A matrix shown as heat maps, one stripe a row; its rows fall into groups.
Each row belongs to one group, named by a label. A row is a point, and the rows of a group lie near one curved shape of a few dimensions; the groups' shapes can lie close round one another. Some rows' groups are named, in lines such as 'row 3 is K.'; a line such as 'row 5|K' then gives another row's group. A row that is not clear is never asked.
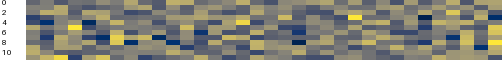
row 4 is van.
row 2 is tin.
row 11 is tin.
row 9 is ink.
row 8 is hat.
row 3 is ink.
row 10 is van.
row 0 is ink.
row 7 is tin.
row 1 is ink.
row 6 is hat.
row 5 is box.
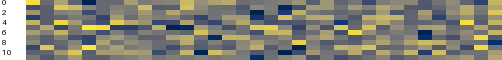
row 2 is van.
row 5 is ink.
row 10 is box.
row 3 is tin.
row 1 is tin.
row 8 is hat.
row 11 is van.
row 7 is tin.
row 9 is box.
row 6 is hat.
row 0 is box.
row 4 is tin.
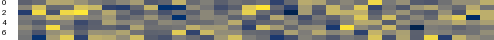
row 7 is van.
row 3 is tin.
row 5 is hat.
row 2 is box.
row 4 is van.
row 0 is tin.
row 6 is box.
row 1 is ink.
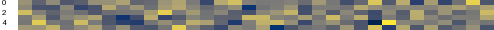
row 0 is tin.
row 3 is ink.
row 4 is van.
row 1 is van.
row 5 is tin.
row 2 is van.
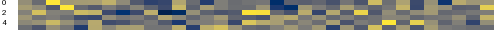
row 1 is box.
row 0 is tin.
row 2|ink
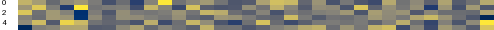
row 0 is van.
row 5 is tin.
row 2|box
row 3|hat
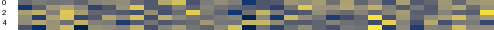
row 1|tin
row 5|van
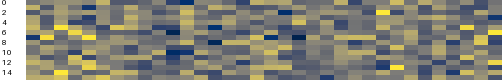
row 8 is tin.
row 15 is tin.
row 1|box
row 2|tin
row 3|hat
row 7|box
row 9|ink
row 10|ink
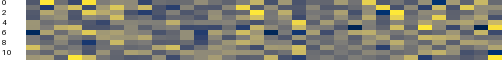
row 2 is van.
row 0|box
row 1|van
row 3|van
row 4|van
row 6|box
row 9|van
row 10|hat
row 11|box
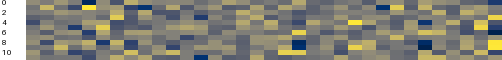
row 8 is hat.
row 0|hat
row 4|ink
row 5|tin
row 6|hat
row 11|hat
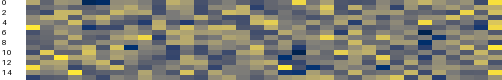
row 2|tin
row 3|tin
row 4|ink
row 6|ink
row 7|tin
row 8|ink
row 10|box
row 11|tin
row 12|tin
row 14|box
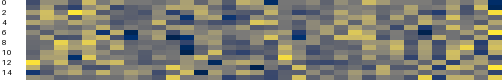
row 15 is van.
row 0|box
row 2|box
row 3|tin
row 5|ink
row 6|hat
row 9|tin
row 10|tin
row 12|tin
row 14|box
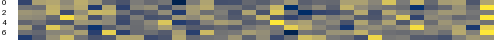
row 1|hat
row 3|box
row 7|tin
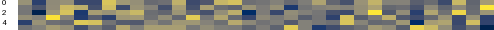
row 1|hat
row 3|hat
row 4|ink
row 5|hat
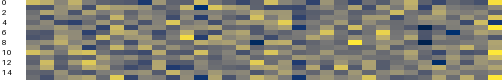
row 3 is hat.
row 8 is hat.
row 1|box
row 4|tin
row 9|van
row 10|box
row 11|ink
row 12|box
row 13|ink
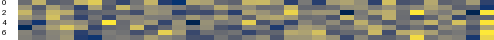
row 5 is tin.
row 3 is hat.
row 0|ink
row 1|hat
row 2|ink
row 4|hat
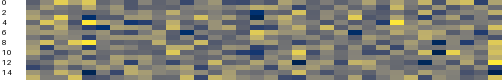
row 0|tin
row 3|hat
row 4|van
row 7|hat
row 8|box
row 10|van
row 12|hat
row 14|hat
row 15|box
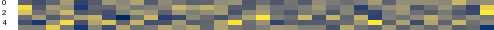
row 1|box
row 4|van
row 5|hat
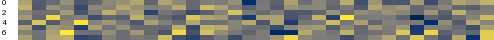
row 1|box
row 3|hat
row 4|box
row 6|box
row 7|ink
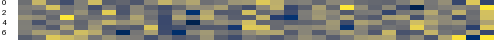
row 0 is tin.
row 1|hat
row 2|hat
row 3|box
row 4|hat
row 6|ink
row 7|tin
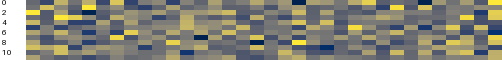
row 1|van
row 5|ink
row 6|hat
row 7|hat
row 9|tin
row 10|tin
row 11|van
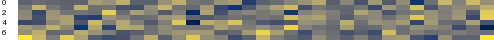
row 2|hat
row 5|hat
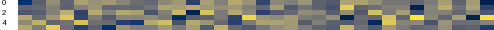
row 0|box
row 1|ink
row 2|box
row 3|ink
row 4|van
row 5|hat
